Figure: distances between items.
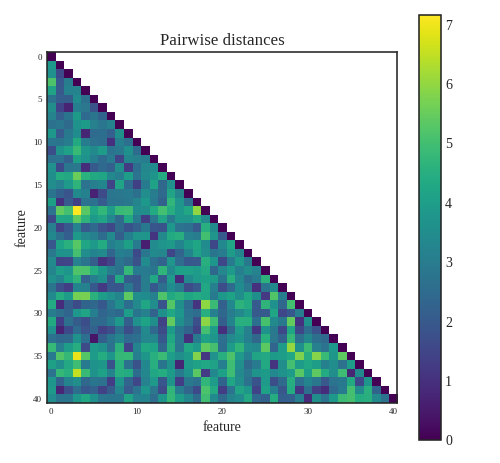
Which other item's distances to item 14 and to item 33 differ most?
5
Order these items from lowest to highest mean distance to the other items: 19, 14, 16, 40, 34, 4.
16, 4, 40, 19, 34, 14
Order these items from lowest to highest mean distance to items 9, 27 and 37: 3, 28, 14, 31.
31, 14, 28, 3
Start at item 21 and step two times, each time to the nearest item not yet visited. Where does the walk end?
8
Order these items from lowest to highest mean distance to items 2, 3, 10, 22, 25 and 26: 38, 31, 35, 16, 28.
38, 16, 31, 28, 35
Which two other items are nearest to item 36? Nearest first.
15, 26
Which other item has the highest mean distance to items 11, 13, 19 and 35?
3
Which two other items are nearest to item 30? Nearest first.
40, 27
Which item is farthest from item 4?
28
